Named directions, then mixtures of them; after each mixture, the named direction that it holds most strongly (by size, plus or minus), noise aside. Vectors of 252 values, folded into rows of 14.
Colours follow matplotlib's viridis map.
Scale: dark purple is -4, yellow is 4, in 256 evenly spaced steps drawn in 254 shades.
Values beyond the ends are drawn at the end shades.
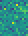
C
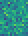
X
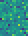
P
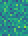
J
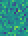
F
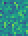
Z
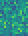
Z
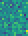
Z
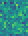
Z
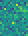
C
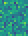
Z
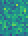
X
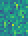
Z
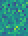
F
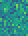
J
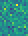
J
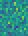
F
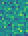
Z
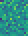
P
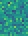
X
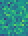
X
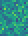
X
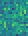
Z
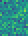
Z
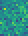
X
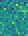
C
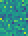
P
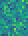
X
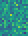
J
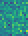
Z
